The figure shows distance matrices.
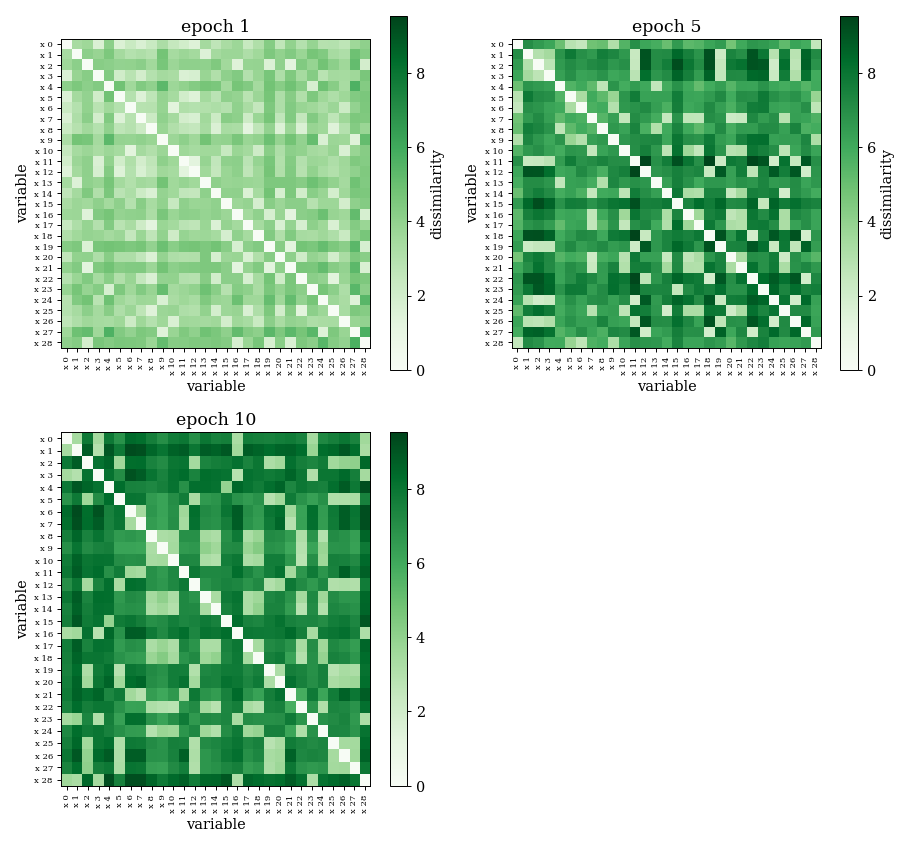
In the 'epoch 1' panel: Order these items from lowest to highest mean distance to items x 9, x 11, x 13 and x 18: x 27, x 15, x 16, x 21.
x 15, x 27, x 16, x 21
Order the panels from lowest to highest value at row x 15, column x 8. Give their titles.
epoch 1, epoch 10, epoch 5
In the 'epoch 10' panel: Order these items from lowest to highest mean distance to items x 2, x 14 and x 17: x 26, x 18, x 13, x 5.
x 13, x 18, x 5, x 26
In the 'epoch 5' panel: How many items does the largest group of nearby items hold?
8
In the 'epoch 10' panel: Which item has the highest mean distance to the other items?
x 4
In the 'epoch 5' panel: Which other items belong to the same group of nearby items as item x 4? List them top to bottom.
x 8, x 13
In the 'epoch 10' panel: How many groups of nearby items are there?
5
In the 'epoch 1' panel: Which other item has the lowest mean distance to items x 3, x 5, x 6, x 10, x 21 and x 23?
x 0
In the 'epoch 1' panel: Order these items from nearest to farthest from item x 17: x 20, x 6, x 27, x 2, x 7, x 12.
x 20, x 7, x 12, x 6, x 2, x 27
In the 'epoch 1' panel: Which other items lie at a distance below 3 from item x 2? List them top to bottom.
x 16, x 19, x 21, x 28
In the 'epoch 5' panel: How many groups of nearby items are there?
6
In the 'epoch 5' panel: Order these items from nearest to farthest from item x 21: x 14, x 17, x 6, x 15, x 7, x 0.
x 7, x 17, x 14, x 0, x 6, x 15
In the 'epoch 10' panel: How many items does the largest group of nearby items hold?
9
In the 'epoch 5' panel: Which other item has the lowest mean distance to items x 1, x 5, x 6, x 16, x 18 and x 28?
x 0
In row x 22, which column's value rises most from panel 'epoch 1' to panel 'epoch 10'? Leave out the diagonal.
x 25
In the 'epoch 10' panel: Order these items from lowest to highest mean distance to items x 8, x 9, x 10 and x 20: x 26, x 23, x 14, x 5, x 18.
x 14, x 18, x 5, x 26, x 23
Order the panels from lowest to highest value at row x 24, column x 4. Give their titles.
epoch 1, epoch 5, epoch 10
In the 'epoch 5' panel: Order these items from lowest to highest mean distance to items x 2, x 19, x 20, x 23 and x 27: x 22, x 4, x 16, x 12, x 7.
x 7, x 4, x 16, x 12, x 22
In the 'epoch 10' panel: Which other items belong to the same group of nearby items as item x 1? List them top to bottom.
x 0, x 3, x 16, x 23, x 28
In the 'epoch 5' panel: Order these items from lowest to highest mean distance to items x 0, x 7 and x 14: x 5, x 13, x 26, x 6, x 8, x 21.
x 21, x 6, x 5, x 8, x 13, x 26
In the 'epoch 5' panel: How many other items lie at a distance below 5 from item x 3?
6
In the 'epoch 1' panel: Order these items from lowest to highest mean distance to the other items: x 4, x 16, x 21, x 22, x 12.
x 12, x 22, x 16, x 21, x 4
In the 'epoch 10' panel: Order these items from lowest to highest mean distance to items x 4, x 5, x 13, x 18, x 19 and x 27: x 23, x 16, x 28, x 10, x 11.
x 10, x 23, x 11, x 16, x 28
